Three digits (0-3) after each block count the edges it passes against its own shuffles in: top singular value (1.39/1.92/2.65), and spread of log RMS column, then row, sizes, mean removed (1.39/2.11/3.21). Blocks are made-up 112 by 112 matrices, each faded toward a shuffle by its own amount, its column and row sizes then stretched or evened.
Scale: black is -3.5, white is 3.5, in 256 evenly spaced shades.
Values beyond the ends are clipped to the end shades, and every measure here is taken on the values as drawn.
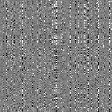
3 3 1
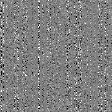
0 3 0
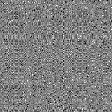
3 1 0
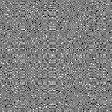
3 0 2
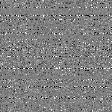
1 1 3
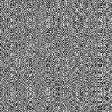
3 3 0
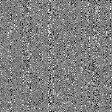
0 3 0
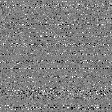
1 0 3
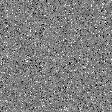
0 1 0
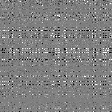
3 2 3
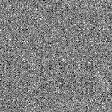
2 0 1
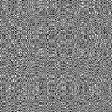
3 2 1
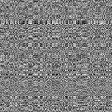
3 1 3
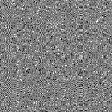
3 1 0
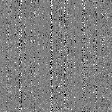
1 3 1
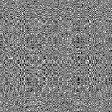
3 2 1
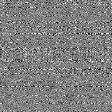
2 0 3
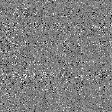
0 2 2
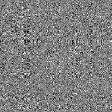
2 2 2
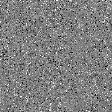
0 2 0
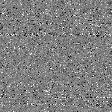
1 0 2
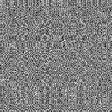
3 1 0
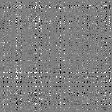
1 3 3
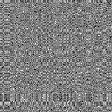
3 1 1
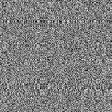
3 0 2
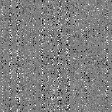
0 3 2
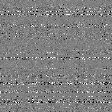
1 1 3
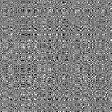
3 2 3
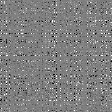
1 3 3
